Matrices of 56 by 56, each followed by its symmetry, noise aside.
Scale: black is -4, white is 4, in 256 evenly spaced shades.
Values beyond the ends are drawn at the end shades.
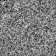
symmetric.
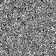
symmetric.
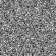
mirrored left to right.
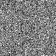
mirrored top to bottom.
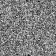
same after a half turn.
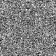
mirrored left to right.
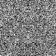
mirrored left to right.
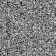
mirrored top to bottom.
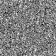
same after a half turn.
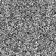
mirrored left to right.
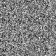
mirrored top to bottom.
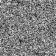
same after a half turn.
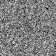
symmetric across the other diagonal.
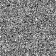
same after a half turn.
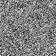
symmetric across the other diagonal.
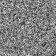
symmetric.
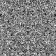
mirrored left to right.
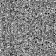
mirrored top to bottom.
